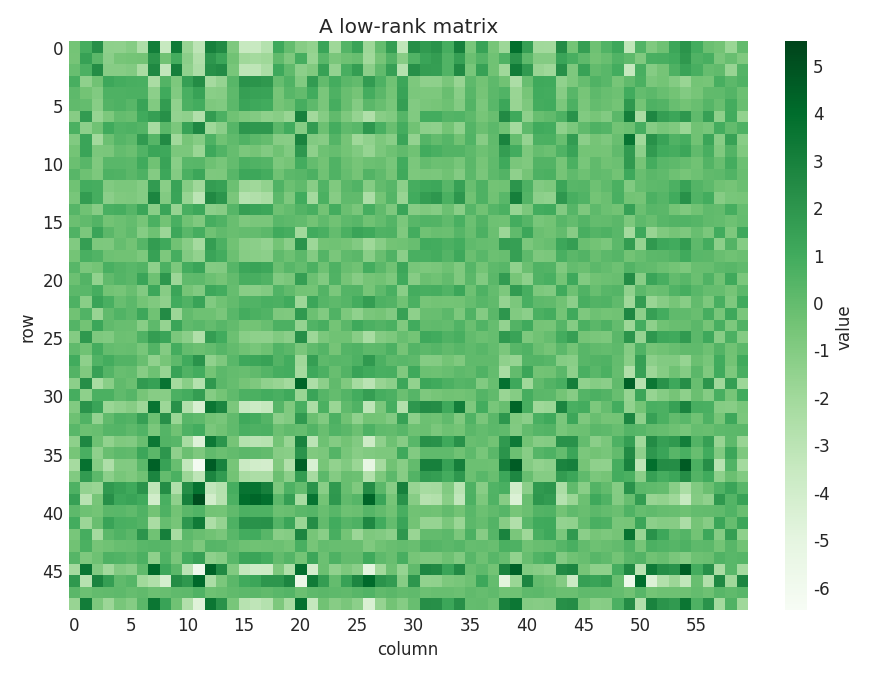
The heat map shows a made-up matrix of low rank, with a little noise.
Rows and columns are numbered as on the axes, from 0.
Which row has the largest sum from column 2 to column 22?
39
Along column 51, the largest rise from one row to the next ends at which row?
29
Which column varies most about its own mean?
11
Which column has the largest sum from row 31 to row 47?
49
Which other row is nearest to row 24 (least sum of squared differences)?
16
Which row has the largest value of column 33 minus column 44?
46
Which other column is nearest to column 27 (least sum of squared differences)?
0
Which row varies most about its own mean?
36
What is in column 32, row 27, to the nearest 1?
-1
